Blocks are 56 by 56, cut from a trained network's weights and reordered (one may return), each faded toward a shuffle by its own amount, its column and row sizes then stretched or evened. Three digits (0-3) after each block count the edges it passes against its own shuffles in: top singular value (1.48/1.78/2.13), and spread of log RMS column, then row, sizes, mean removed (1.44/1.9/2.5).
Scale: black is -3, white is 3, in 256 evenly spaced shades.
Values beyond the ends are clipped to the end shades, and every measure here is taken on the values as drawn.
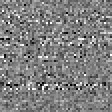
0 0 3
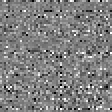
0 1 3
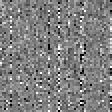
2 3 0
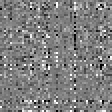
0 3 3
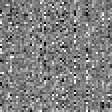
0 3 0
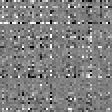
2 3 3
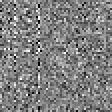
2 2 1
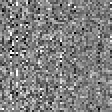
0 3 0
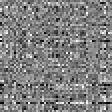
3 2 2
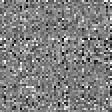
1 3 2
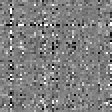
2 3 3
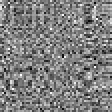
3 1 0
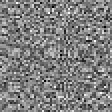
3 0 0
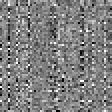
3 3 1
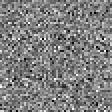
2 0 2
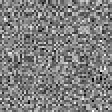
3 0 0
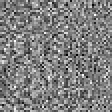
3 1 0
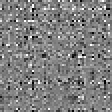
0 3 3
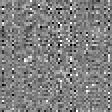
3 3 1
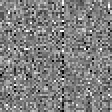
2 2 0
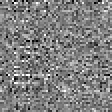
2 1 2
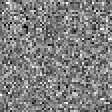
2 1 1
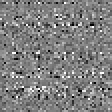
1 2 3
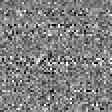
1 0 3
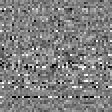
2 0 3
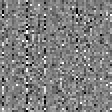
2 3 0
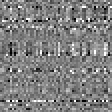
3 1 3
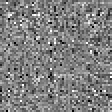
0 2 2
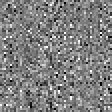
1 3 0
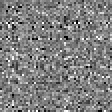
2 1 2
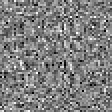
2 1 0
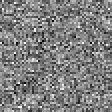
2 0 0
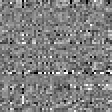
2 1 3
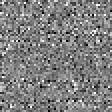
2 1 2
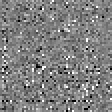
1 2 2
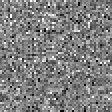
1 0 0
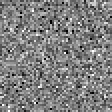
0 0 0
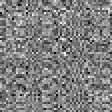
3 1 1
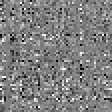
0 3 3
